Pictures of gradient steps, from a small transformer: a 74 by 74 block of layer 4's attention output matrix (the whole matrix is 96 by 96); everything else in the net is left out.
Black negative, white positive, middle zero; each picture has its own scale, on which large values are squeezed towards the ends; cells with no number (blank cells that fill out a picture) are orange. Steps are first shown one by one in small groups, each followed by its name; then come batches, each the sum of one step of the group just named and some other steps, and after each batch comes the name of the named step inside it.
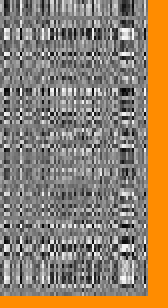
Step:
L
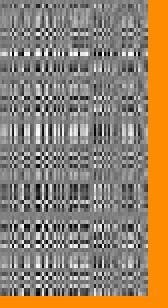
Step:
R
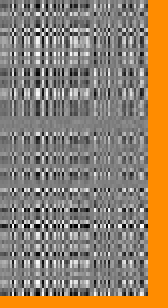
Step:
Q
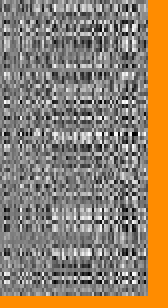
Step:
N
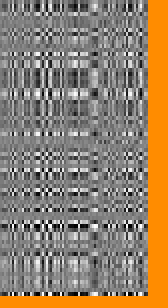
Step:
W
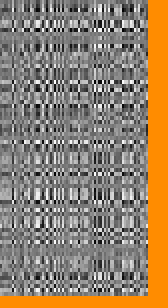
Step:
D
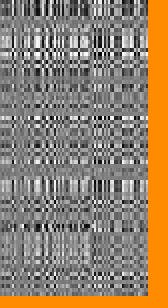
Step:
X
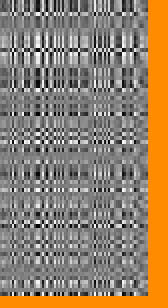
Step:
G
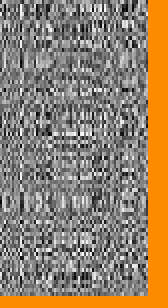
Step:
D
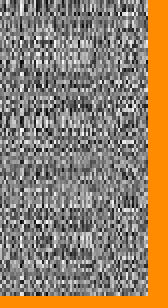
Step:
G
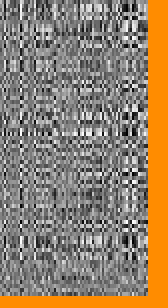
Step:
L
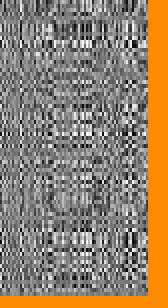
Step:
X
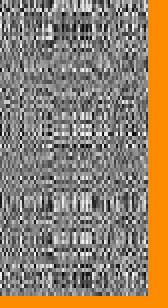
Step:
N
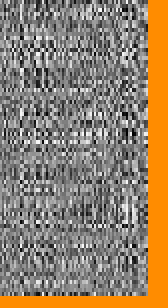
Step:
G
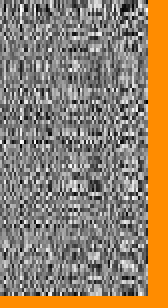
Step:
W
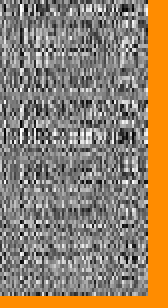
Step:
G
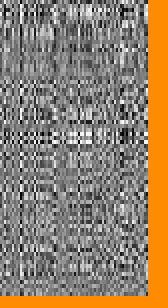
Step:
D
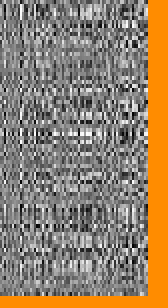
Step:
Q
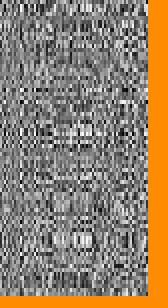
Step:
D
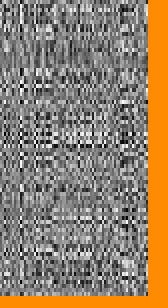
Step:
N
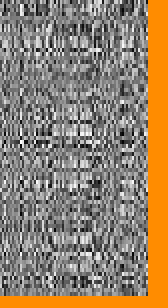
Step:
X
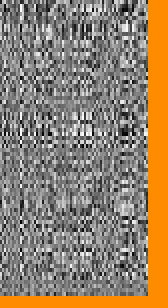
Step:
X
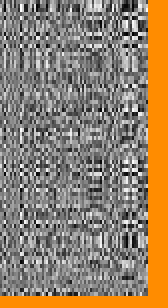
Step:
W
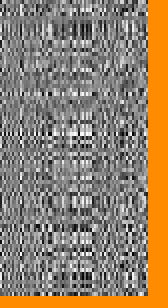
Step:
W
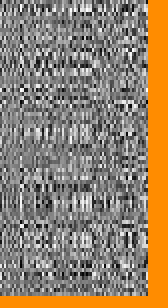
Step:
R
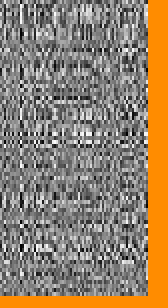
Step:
R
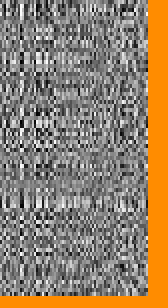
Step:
G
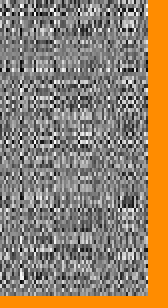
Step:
D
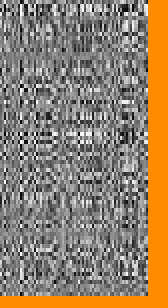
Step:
N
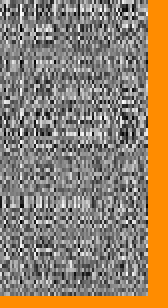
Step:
N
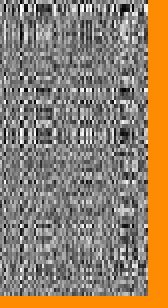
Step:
L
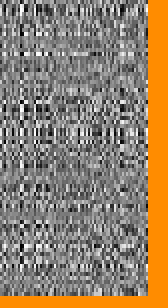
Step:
R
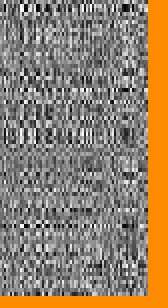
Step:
Q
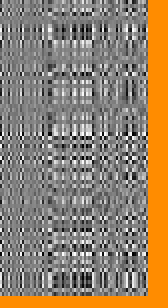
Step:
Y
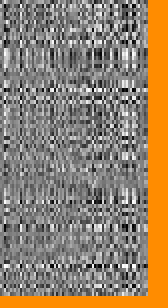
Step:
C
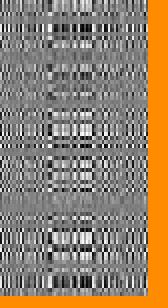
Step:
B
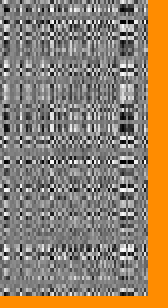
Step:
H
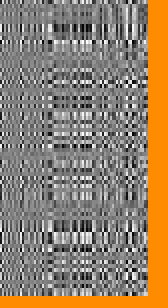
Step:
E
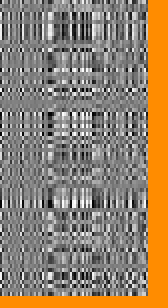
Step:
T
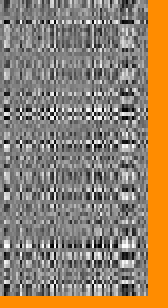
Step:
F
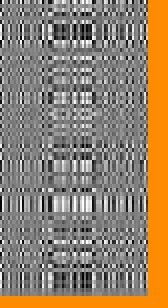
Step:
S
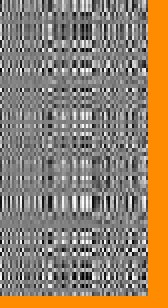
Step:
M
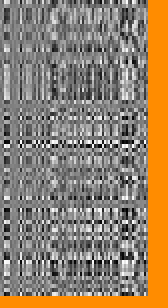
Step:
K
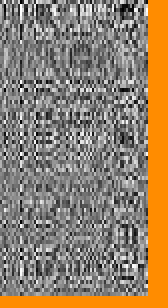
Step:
C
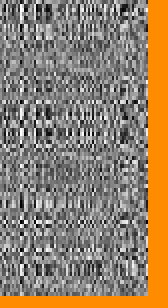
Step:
F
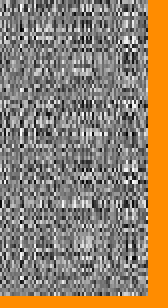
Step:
T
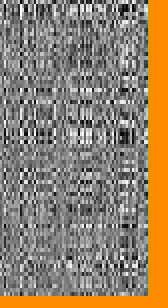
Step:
C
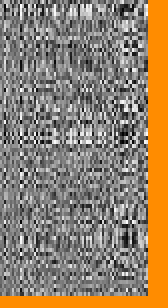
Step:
K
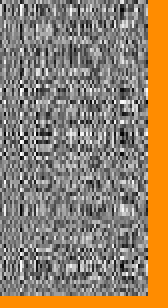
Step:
E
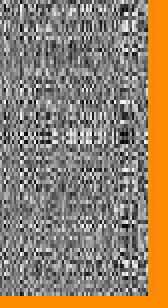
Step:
K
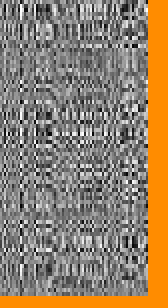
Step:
B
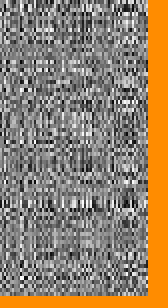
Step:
T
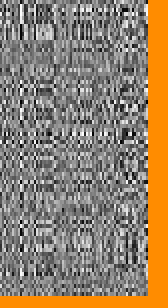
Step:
Y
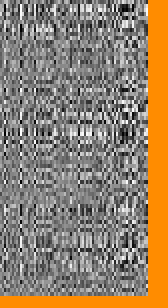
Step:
B
